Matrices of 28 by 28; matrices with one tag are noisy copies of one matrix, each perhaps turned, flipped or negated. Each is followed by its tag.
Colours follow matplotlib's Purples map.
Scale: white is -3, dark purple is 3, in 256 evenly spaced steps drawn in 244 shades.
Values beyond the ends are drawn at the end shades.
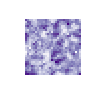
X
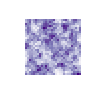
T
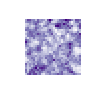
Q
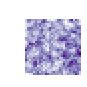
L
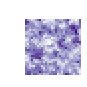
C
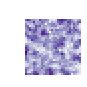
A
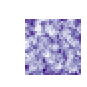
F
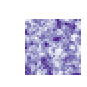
C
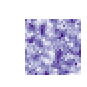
X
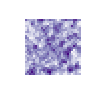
Q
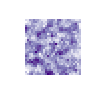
F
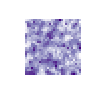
A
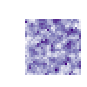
F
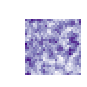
L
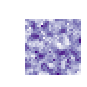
X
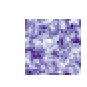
C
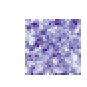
Q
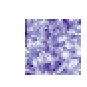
L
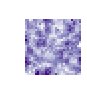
T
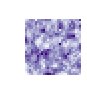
X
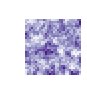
C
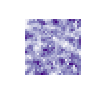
A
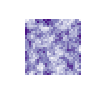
T
